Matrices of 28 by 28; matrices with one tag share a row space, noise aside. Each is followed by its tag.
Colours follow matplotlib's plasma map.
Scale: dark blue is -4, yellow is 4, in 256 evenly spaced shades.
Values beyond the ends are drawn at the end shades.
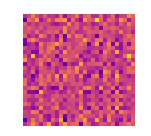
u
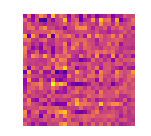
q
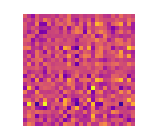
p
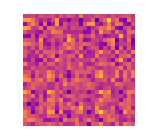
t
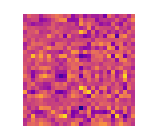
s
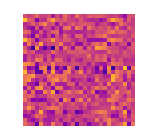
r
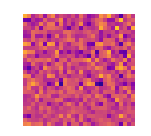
t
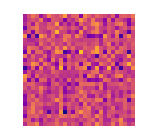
u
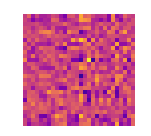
s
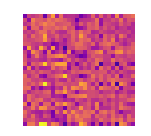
q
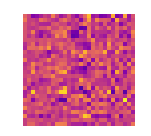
s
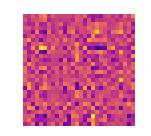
p
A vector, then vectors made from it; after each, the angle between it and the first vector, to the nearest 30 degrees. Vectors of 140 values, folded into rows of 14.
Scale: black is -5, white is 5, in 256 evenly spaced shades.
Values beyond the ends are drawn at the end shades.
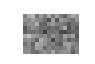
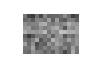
150 degrees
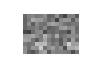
60 degrees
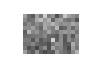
120 degrees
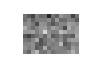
150 degrees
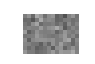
90 degrees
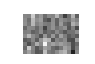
60 degrees
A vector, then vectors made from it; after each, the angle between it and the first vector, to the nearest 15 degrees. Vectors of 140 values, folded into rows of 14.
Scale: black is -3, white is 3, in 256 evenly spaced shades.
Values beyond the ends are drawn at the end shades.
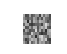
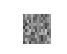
150 degrees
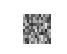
15 degrees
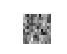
45 degrees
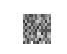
90 degrees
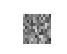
30 degrees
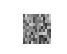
150 degrees
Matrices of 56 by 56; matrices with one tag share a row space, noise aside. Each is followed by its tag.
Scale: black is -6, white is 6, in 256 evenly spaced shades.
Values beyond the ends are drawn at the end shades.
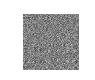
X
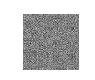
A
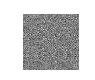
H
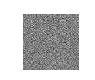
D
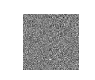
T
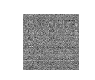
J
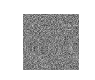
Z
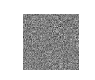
T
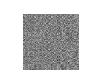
X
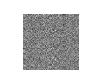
D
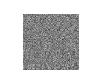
X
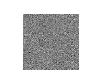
A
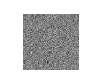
D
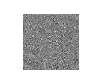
T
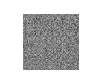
X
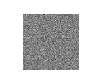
H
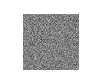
Z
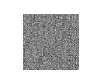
H
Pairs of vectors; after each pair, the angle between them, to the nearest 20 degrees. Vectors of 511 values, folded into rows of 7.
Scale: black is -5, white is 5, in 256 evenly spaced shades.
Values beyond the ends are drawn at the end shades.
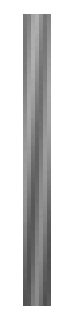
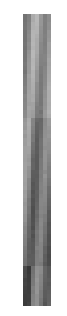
20 degrees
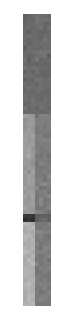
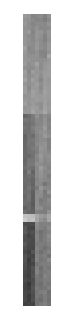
160 degrees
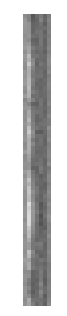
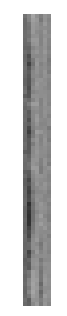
160 degrees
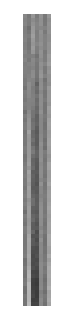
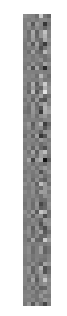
80 degrees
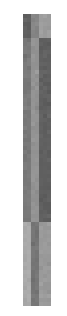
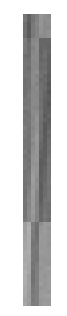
20 degrees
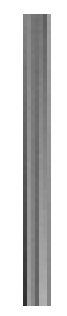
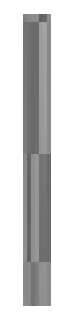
100 degrees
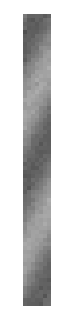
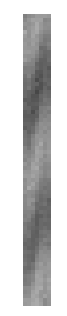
160 degrees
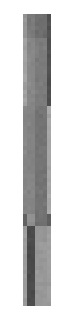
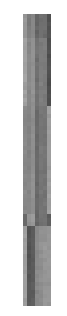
20 degrees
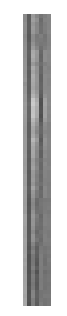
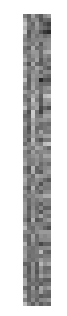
60 degrees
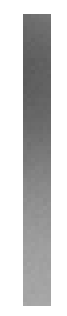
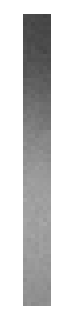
40 degrees
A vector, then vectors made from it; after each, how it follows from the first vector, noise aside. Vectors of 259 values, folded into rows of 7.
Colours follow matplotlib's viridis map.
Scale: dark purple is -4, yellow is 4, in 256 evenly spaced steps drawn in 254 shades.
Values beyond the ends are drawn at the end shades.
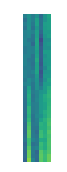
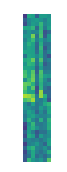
wrapped around.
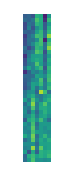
reversed, negated.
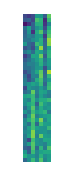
reversed, negated.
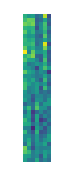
reversed.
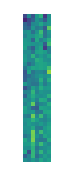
reversed, negated, partly zeroed.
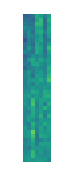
reversed, negated, shrunk.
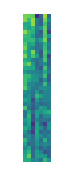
reversed.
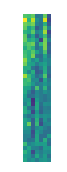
reversed.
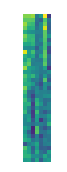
reversed.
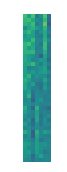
reversed, shrunk.
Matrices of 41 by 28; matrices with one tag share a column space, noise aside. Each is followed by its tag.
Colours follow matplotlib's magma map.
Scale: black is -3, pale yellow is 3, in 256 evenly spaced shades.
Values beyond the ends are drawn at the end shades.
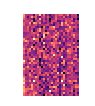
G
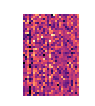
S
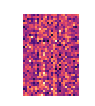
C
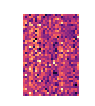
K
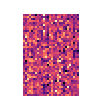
G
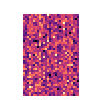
C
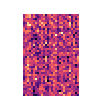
S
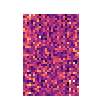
G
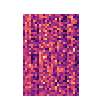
K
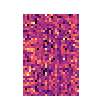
K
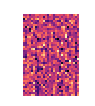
G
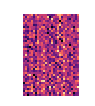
C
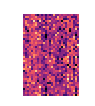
S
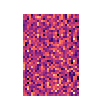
C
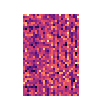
G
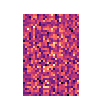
G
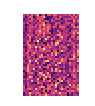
C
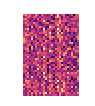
C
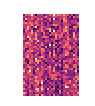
G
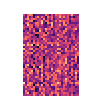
S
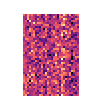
G
